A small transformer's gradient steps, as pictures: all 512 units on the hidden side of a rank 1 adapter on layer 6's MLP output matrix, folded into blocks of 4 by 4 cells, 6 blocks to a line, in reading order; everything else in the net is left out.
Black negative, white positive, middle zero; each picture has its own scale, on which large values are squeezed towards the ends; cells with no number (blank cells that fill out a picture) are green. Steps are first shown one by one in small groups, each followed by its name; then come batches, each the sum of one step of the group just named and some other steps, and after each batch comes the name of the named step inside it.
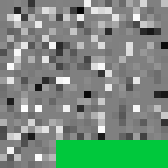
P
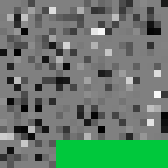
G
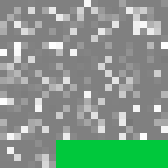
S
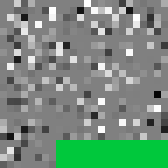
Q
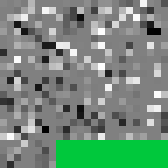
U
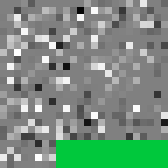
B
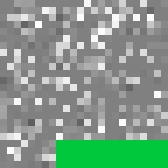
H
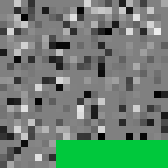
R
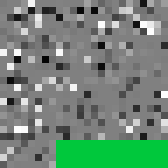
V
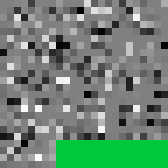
P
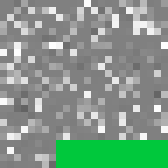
S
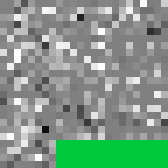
U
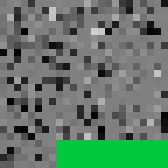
G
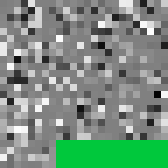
V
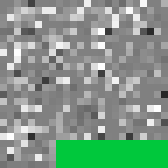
P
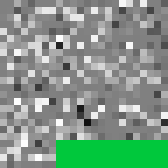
B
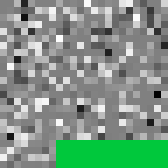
Q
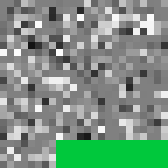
H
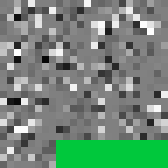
V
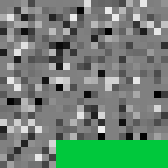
R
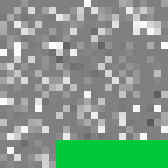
S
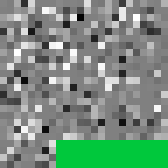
U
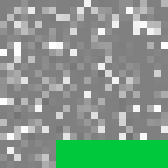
S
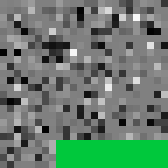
U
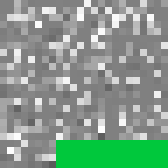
H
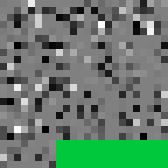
V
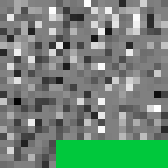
Q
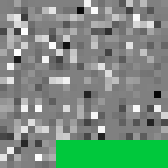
B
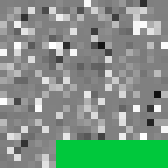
S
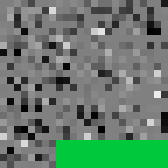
G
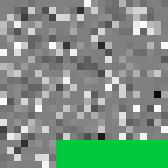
S
